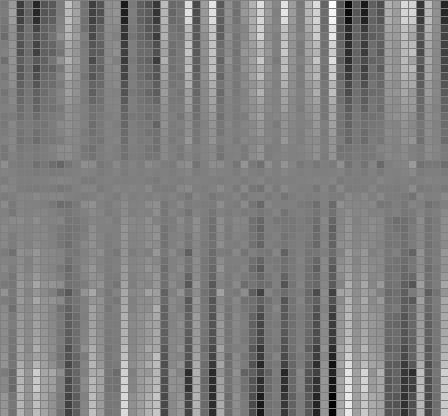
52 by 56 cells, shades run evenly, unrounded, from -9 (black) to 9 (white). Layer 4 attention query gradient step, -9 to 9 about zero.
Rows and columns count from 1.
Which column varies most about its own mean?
42
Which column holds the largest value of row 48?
44
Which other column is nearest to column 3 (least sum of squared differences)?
53
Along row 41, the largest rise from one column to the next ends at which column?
43
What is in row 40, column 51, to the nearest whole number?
-3
